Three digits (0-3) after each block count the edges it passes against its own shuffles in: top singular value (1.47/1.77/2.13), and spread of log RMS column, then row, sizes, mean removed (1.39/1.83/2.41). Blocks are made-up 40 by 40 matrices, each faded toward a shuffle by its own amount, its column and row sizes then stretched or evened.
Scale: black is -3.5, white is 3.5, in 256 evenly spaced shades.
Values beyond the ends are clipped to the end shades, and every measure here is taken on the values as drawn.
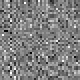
3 2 0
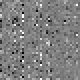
0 3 0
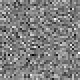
2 0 1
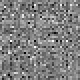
2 1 1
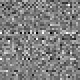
2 0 2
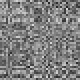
3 1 2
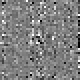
1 3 1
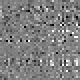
2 1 2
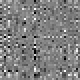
3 3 2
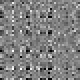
3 3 2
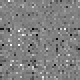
1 0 2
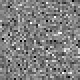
1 0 0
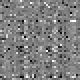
2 0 2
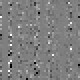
0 3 0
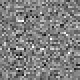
2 0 1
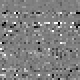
1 1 3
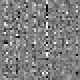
1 3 0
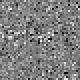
0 0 1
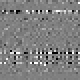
3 0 3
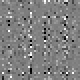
1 3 1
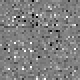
0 1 2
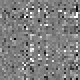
2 3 1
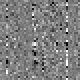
2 3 0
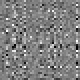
3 3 1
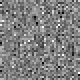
1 2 0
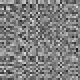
3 3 0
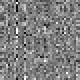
2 2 0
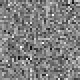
0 0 1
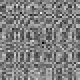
3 0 2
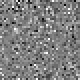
0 1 1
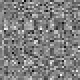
3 2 0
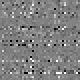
0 1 3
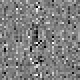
1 2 0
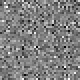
1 1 2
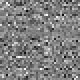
2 0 2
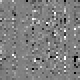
0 3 1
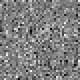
1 1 1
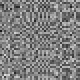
3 0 0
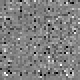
0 2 1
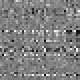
3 1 3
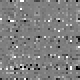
1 2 3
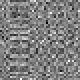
3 0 0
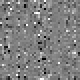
0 3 0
